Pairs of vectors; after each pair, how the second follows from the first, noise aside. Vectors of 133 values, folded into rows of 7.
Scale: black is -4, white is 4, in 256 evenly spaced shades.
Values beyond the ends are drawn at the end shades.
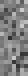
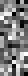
negated, scaled up.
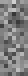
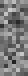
copied.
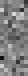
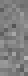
wrapped around, shrunk.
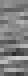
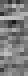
reversed.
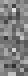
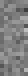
wrapped around, shrunk.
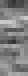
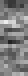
copied.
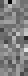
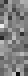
reversed.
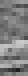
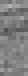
reversed, negated, shrunk.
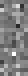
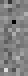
reversed, negated, partly zeroed.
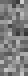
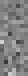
reversed, negated, partly zeroed.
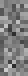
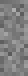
reversed, negated, shrunk.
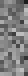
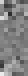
reversed, negated, partly zeroed.
